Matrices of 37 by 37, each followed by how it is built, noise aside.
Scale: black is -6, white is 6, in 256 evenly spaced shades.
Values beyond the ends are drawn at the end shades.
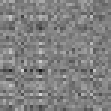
low rank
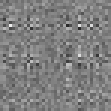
low rank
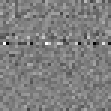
uneven rows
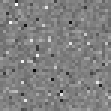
sparse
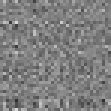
low rank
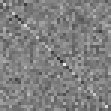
diagonal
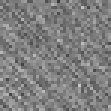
Toeplitz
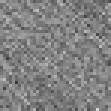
Toeplitz
